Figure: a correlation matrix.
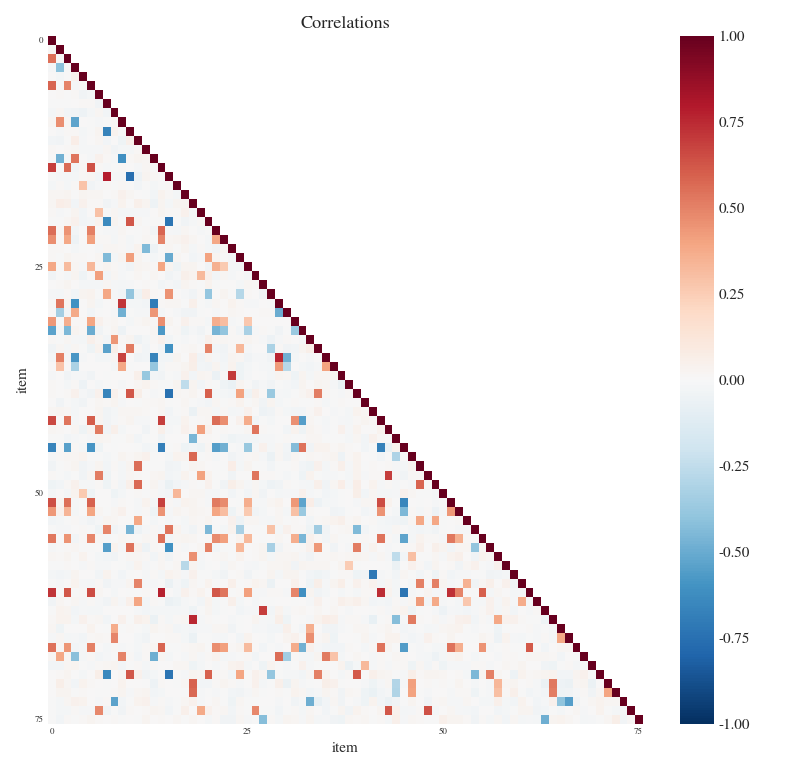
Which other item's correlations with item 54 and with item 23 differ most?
37
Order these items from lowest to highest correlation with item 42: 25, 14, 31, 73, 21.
73, 25, 31, 21, 14
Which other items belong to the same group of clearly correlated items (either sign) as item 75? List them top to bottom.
27, 63
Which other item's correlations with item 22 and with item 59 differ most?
41
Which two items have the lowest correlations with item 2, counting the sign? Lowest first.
45, 32
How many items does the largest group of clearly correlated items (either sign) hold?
16
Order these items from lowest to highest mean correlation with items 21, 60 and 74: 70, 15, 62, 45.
45, 15, 70, 62
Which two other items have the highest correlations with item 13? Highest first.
3, 30
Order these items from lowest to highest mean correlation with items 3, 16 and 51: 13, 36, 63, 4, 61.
36, 63, 4, 13, 61
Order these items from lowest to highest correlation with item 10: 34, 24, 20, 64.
64, 24, 34, 20
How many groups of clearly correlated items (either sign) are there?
13
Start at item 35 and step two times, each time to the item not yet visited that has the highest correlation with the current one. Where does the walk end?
9
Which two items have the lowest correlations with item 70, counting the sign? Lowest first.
15, 7
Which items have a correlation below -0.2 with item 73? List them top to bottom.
8, 33, 65, 66
